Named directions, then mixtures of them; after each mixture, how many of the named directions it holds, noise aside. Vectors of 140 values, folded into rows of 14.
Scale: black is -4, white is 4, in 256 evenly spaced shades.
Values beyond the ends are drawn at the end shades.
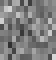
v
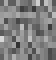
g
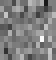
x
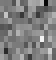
one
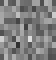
one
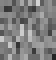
two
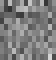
three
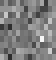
two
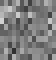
two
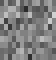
three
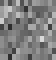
three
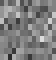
three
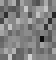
three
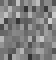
three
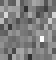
three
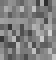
three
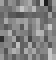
two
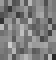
one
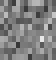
two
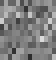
three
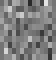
three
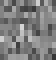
two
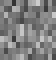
three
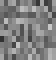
one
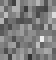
two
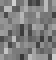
three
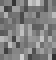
three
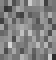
two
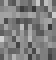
one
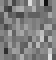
three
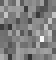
two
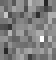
one
